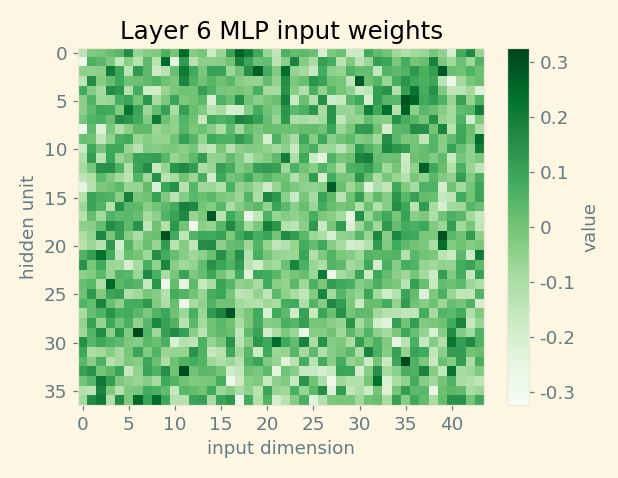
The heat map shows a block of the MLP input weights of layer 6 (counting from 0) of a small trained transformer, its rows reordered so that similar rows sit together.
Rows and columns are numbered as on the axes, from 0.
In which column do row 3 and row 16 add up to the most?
11
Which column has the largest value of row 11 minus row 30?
34
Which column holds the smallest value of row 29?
24
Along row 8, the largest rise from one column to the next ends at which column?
1
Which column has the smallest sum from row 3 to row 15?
0
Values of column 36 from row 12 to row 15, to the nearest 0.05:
-0.05 0 -0.1 0.1
